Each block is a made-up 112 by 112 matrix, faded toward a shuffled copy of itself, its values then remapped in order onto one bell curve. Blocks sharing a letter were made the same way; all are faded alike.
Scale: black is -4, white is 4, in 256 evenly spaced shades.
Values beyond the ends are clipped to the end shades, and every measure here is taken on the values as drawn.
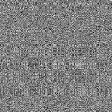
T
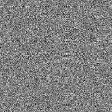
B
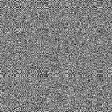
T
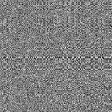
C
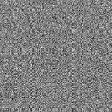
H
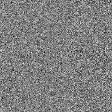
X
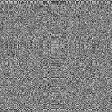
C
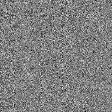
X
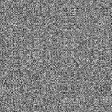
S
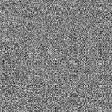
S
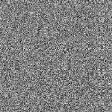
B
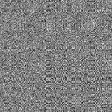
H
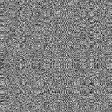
H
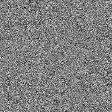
X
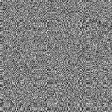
H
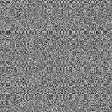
C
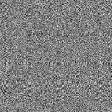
S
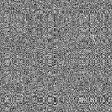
H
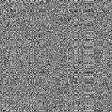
C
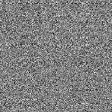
B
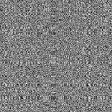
H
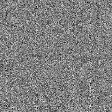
X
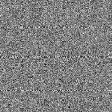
B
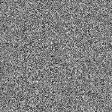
X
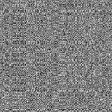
H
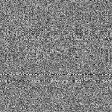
B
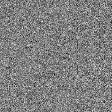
X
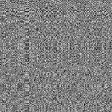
T
